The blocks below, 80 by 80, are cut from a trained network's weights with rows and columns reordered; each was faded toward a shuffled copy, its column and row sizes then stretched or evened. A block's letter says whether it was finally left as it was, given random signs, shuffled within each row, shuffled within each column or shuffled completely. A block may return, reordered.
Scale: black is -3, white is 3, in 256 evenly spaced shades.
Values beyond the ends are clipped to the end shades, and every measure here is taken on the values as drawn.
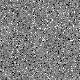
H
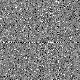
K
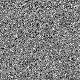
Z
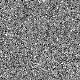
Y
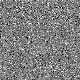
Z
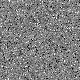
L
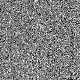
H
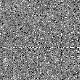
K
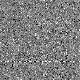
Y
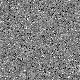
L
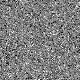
H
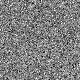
L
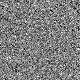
H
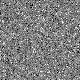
L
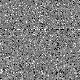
K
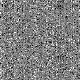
K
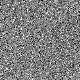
H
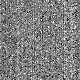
H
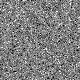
L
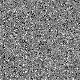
H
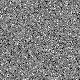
L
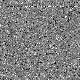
Z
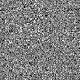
K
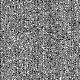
H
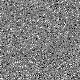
Z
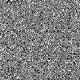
K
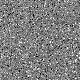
L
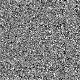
Y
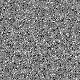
Z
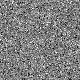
L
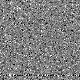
Y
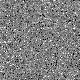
L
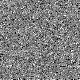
Z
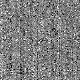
K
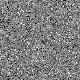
H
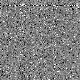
K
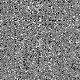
K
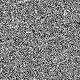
L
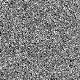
H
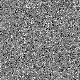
H
